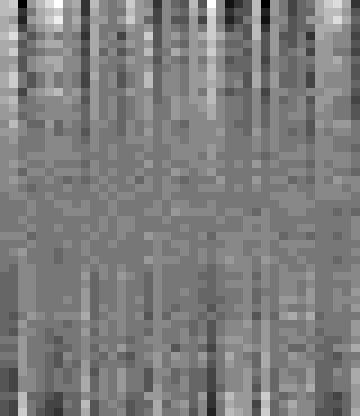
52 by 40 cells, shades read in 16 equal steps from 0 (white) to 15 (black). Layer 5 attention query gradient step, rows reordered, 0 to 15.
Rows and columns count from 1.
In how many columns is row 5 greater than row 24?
11
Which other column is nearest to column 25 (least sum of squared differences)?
31
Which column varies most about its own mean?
24
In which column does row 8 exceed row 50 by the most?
30
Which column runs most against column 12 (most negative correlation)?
20
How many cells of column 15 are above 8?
6
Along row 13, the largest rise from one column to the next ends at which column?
3
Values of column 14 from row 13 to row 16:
9 9 9 9
